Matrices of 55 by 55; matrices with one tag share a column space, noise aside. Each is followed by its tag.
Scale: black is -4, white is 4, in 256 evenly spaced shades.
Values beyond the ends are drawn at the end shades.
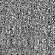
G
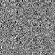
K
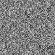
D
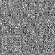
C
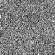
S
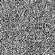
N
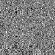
D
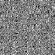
N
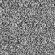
K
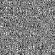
D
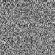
K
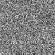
S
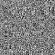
D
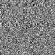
K
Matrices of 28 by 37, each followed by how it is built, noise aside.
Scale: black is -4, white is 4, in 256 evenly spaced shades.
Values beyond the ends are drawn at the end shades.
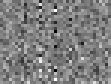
uneven columns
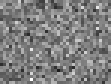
blocks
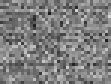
blocks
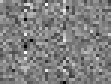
uneven columns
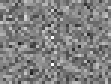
repeating rows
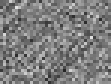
Hankel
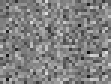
repeating rows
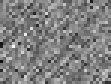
Hankel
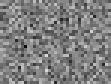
blocks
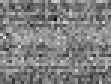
blocks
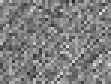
Hankel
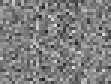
repeating rows
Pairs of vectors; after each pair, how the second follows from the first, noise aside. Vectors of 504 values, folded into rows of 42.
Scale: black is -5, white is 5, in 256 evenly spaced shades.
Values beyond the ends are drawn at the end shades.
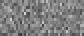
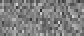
reversed.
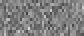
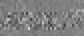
partly zeroed.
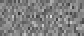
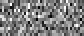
wrapped around, scaled up.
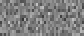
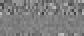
reversed, negated, partly zeroed.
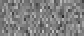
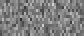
reversed.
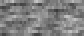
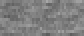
reversed, negated, shrunk.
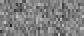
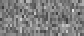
reversed, negated.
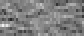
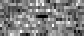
wrapped around, negated, scaled up.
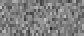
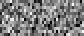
wrapped around, scaled up.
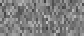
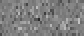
reversed, negated, partly zeroed.
